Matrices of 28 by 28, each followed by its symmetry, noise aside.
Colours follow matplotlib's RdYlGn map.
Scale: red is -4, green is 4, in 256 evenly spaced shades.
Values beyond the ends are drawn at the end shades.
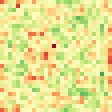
mirrored top to bottom.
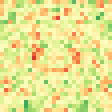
mirrored left to right.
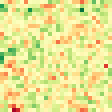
no symmetry.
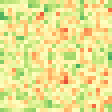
mirrored top to bottom.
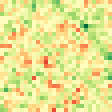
symmetric across the other diagonal.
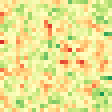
mirrored top to bottom.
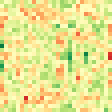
mirrored top to bottom.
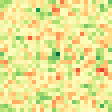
mirrored top to bottom.
